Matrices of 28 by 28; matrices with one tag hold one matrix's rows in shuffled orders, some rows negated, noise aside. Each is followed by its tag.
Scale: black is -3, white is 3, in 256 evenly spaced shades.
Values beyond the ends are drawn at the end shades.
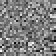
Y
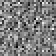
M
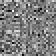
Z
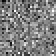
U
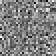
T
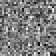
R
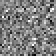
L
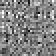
U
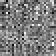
U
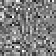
Z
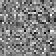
L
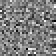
Y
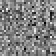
L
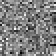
Y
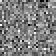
T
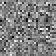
T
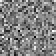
M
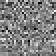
U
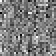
T
